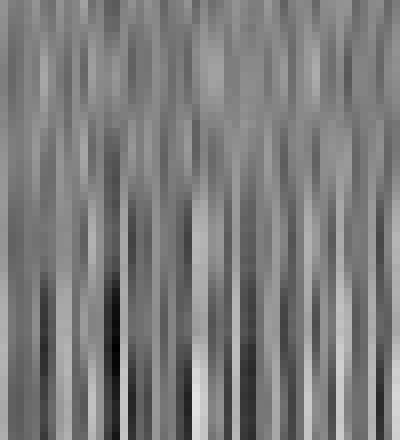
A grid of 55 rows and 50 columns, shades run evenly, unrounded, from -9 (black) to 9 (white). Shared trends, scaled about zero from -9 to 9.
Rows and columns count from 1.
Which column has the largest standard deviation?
15
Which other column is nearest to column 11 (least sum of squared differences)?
5
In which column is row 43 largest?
43
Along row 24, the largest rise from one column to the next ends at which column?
16
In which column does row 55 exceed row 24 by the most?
25
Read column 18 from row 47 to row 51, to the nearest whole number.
-2 -2 -2 -2 -2
